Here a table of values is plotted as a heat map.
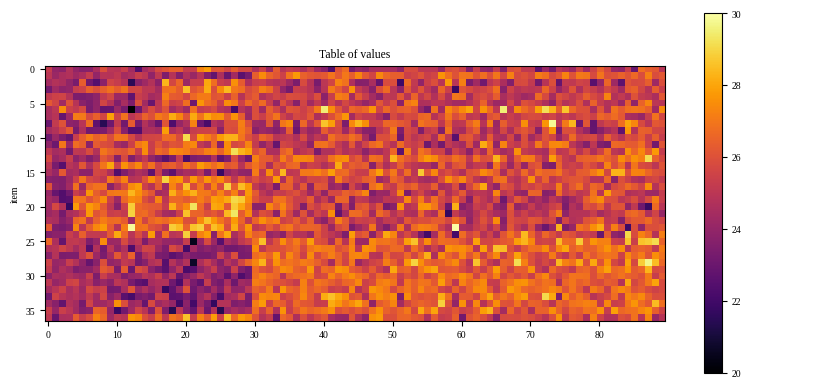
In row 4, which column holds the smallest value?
12
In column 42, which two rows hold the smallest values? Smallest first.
21, 20
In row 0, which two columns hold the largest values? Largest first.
23, 22
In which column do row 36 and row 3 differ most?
59
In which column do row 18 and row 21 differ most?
18
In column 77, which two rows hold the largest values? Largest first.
25, 28
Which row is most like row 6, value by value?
26
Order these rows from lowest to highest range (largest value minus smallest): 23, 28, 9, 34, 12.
9, 12, 34, 23, 28
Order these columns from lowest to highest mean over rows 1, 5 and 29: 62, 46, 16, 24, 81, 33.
16, 24, 46, 33, 62, 81
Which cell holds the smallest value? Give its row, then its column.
6, 12
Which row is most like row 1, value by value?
30
